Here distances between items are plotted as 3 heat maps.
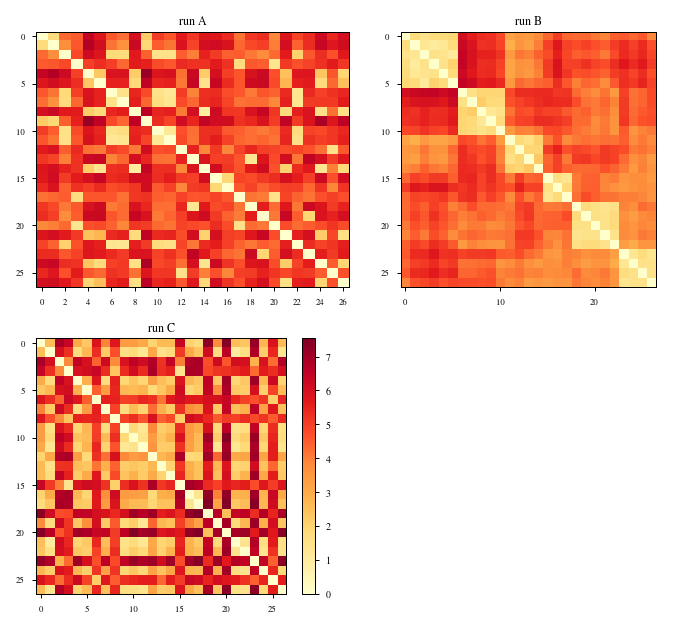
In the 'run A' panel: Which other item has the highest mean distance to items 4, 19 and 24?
9
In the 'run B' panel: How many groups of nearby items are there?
6
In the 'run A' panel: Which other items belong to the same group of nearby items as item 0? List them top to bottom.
1, 9
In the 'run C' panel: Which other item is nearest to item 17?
16
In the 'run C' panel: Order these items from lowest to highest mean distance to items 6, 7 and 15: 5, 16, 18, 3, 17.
3, 5, 17, 16, 18
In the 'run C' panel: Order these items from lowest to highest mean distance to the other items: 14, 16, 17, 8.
14, 17, 16, 8
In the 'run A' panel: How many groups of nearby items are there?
8
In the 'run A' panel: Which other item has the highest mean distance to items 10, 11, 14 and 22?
15
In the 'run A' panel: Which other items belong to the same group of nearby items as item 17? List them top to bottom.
3, 20
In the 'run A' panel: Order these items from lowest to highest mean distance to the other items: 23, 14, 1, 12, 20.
20, 14, 12, 1, 23
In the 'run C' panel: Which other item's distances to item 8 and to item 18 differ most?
15
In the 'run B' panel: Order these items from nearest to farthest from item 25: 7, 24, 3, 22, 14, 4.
24, 22, 14, 7, 4, 3
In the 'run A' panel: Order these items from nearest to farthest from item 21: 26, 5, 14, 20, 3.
26, 14, 5, 20, 3
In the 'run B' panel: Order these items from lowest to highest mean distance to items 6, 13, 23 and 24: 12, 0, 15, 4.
12, 15, 0, 4
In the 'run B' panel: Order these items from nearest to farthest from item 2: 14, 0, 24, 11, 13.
0, 11, 13, 14, 24
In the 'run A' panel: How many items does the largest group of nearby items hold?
7
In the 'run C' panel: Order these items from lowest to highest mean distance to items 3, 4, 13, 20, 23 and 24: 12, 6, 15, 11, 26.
11, 26, 15, 12, 6
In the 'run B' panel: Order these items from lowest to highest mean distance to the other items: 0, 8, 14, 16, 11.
11, 0, 14, 8, 16
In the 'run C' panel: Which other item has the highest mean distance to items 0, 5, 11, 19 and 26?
20
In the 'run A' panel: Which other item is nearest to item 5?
14
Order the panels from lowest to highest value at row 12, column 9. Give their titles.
run C, run B, run A
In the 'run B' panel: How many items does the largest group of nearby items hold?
6
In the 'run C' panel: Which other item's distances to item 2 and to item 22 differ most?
26
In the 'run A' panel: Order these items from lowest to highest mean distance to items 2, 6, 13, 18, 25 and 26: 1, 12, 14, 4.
12, 14, 1, 4
